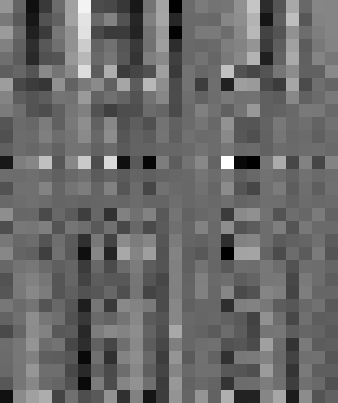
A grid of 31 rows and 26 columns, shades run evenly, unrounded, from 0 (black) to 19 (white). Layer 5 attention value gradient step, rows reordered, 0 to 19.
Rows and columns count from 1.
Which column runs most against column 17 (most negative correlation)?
14
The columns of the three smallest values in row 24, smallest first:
7, 18, 9
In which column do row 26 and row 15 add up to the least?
20
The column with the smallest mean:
10
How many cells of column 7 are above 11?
8
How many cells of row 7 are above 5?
21
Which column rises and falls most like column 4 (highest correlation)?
22
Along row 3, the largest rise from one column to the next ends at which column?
15
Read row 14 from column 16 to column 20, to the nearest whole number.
9 8 9 7 8
